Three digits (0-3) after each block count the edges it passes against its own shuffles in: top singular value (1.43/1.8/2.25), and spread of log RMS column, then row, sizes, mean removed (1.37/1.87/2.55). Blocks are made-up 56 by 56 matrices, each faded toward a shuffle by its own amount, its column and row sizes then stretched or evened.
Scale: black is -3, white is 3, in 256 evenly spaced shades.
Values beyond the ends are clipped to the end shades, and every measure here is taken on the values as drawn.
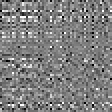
3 2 3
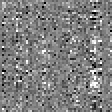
2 3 1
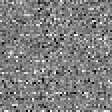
0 0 3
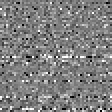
2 0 3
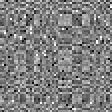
3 0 0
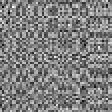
3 0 1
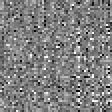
2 2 1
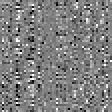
3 3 0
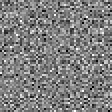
3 1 0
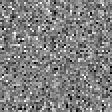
1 0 0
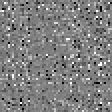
0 2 2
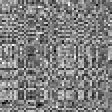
3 1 0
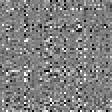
2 3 3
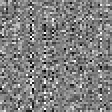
2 3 0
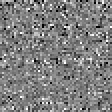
1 1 2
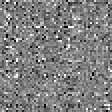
1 2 2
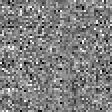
1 2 1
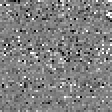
0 0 3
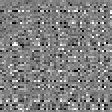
3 1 3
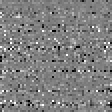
0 1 3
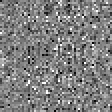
2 2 0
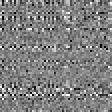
3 1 3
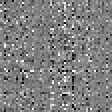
1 3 2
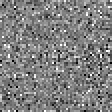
1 1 1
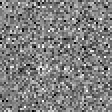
2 0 1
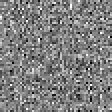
2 2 0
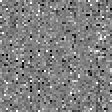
0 2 0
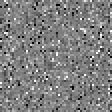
0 2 0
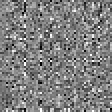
2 3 0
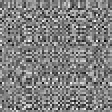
3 1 3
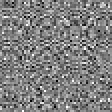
3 0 1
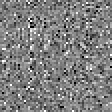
2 1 0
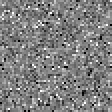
0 0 0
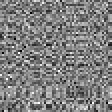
3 0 2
